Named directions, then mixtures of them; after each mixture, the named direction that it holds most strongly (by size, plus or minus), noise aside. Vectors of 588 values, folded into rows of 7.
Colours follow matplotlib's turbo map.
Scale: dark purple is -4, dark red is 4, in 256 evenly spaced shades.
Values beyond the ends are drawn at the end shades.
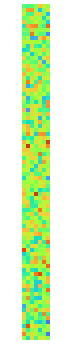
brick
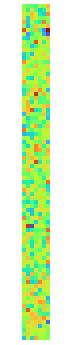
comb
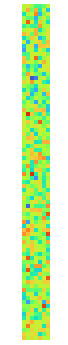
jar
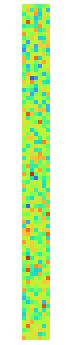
jar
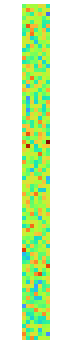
brick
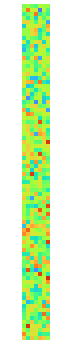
jar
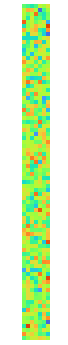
brick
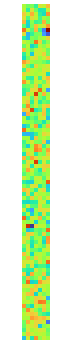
comb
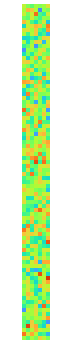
brick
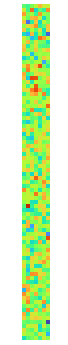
jar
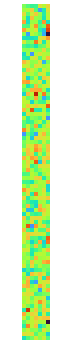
comb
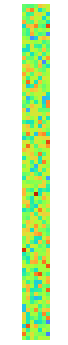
brick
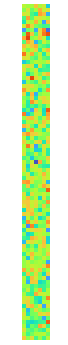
comb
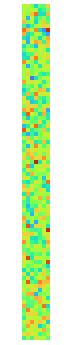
comb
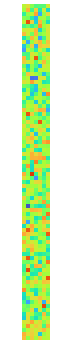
jar
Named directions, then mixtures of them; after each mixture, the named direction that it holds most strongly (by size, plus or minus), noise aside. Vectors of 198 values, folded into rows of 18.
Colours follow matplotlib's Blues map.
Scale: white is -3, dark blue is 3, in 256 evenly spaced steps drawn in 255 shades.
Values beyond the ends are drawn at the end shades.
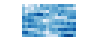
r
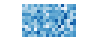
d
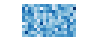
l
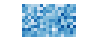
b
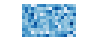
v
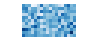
b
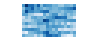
r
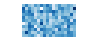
l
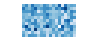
d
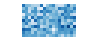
b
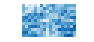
r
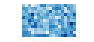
v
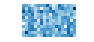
l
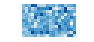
v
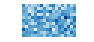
b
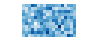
v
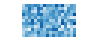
b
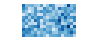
b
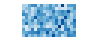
d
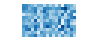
d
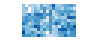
r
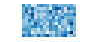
v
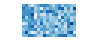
l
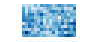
r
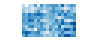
r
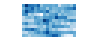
r
